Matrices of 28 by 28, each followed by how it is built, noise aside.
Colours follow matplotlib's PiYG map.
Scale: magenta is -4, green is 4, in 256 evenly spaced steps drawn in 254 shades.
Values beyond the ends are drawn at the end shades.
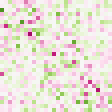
block diagonal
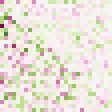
lower triangular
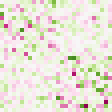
block diagonal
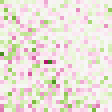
lower triangular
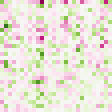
low rank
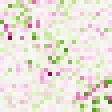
block diagonal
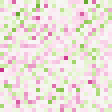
Hankel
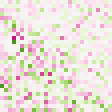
lower triangular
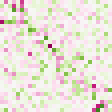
block diagonal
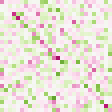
diagonal
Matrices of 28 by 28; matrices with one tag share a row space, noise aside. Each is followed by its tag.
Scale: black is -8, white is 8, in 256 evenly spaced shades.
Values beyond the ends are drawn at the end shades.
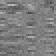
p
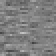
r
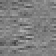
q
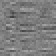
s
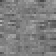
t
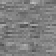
r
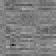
s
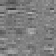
p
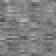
r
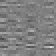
p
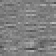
t
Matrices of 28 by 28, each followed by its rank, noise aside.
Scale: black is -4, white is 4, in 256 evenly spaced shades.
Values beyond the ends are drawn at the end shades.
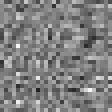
four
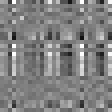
one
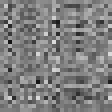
four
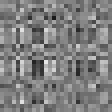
two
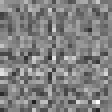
three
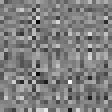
three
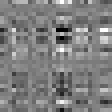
two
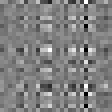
one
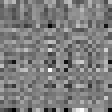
three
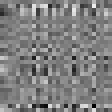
two
